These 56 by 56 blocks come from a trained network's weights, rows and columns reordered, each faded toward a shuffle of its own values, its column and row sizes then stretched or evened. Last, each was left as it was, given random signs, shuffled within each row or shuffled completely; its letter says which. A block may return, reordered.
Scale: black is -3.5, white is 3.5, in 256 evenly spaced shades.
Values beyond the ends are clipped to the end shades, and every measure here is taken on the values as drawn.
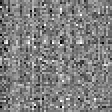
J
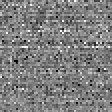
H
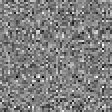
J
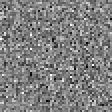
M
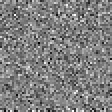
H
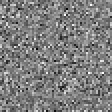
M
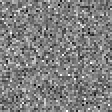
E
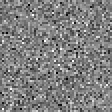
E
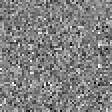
M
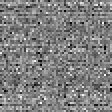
J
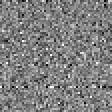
H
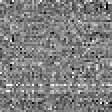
J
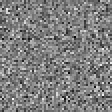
M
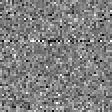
H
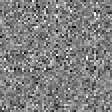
M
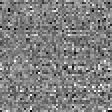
J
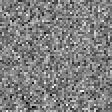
E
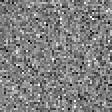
E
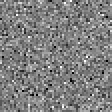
E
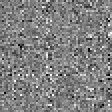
M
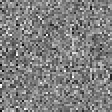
J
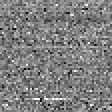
H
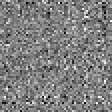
J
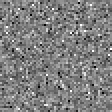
E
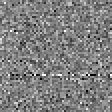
H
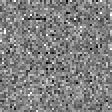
M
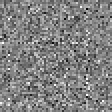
M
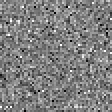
E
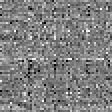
J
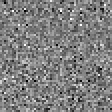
M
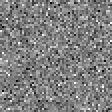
E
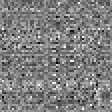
J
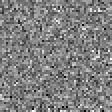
H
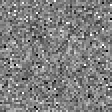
E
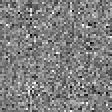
M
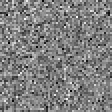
E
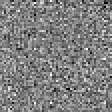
M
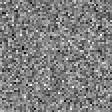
E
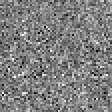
H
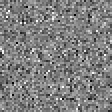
H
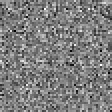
M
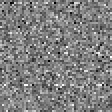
H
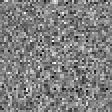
J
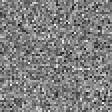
E
